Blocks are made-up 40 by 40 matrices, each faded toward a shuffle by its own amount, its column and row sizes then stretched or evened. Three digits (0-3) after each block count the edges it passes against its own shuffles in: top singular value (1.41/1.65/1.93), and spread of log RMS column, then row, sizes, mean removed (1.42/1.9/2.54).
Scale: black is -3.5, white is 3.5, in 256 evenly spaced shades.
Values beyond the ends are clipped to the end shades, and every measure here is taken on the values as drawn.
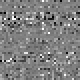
0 0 3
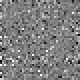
1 1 1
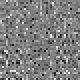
2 0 1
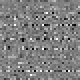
2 0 3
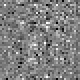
2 1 1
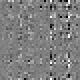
2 3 2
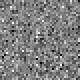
0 1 0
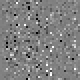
0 2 0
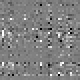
0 2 3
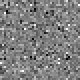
0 1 1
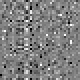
3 1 0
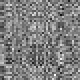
3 2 1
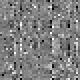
3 2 0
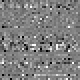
1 1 3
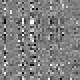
3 3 1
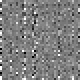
2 3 0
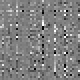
2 3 1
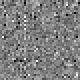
1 1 1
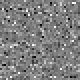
0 0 0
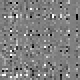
1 3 2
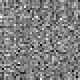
2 0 0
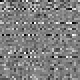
3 0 3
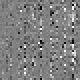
1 3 0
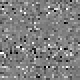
0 1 2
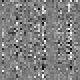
1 3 1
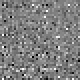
0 1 2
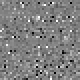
0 0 2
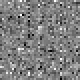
1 2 1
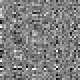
3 2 1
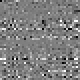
3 1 3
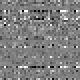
3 1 3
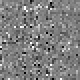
0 2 1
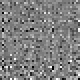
2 2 2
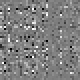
0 3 1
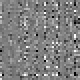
2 3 1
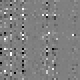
2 3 1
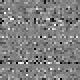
1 1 3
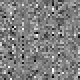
1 3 0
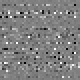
0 0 3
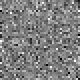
2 1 0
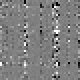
1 3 1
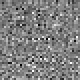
2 0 1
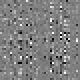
2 3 1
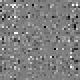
1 1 2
